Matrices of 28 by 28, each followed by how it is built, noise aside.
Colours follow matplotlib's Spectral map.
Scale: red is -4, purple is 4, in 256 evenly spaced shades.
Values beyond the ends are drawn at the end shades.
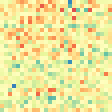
blocks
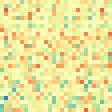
repeating columns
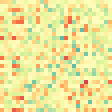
blocks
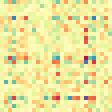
low rank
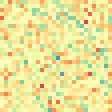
Toeplitz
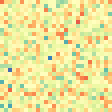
noise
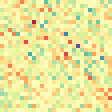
Toeplitz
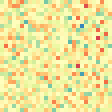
repeating rows
